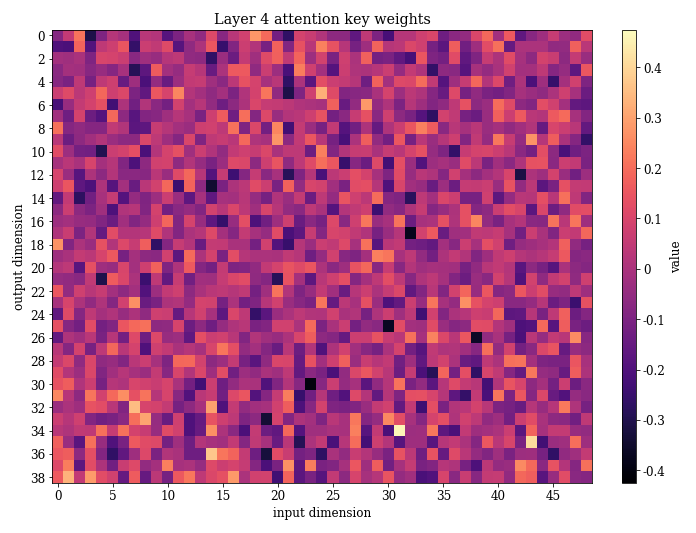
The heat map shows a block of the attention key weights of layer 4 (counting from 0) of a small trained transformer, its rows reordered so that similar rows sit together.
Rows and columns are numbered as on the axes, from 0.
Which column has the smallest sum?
22
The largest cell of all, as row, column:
34, 31
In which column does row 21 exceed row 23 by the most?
30
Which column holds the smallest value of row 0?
3
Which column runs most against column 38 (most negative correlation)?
15
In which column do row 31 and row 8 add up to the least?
26
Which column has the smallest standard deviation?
13
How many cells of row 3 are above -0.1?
41
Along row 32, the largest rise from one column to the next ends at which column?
7
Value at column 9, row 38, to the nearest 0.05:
0.05
